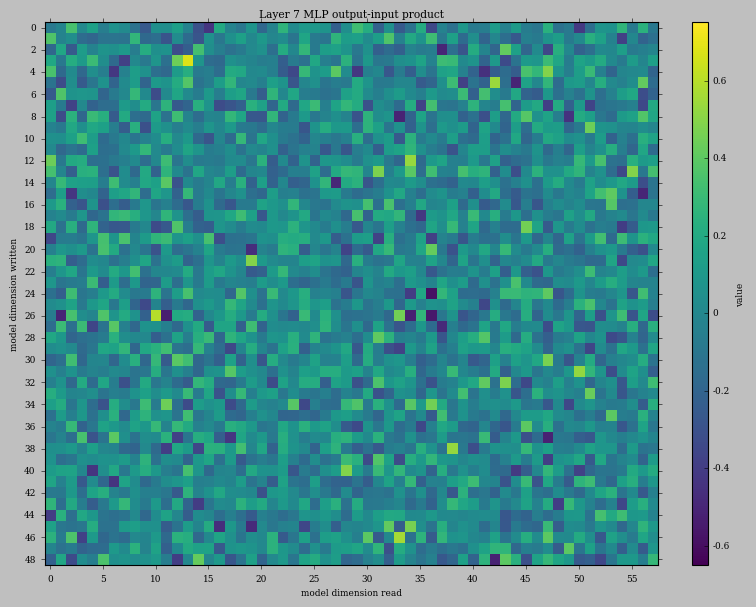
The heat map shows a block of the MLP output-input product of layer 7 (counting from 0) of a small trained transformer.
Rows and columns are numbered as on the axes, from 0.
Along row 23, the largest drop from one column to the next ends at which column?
5
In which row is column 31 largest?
13
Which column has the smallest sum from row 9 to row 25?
28
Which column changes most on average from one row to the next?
47
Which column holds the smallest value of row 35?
36
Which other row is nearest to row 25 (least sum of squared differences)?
31
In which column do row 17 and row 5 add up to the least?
35
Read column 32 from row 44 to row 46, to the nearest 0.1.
0.2 0.4 0
